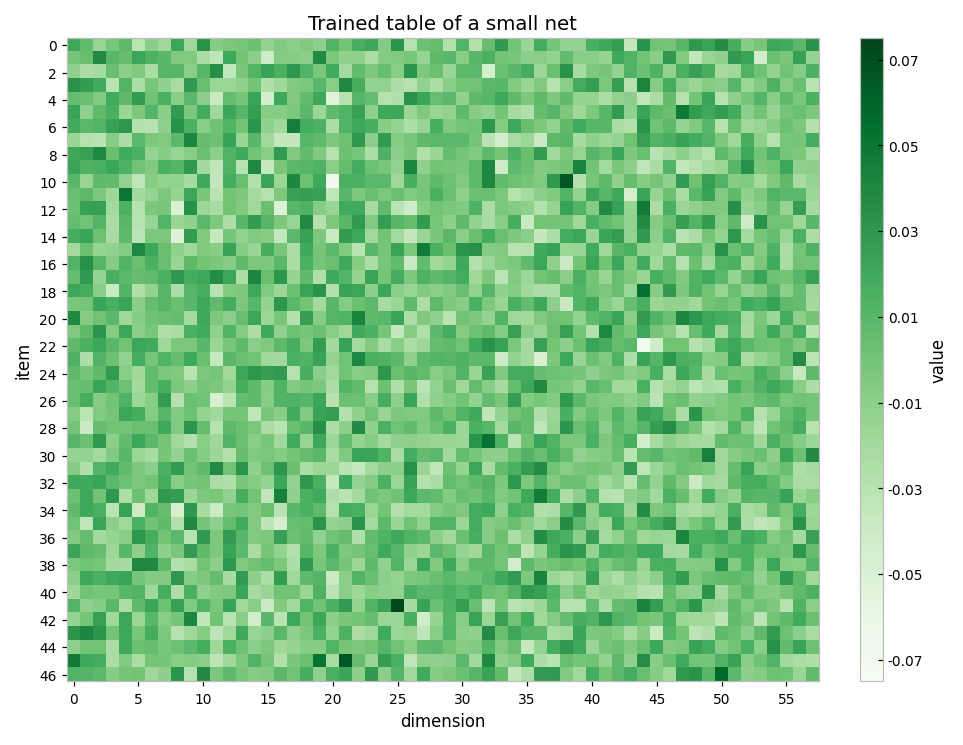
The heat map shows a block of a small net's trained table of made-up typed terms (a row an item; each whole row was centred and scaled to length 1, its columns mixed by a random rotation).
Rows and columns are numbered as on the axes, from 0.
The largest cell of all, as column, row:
25, 41
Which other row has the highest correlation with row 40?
4
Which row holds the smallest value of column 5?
34
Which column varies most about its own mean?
44
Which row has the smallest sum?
14
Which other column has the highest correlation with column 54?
1
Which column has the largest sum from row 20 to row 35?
19
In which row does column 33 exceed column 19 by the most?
0
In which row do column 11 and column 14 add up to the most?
17
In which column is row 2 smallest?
32
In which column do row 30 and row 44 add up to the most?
49
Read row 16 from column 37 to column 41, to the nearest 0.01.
-0.01 -0.04 0 0.02 0
